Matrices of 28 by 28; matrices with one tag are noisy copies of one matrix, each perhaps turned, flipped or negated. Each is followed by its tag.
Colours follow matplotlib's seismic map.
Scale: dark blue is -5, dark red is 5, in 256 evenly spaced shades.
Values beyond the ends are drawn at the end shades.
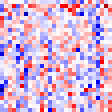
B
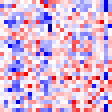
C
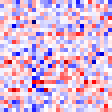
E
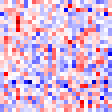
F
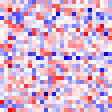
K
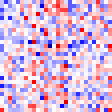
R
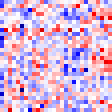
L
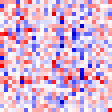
E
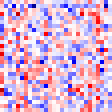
B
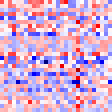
E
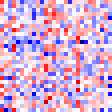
R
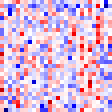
B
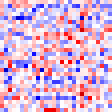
F
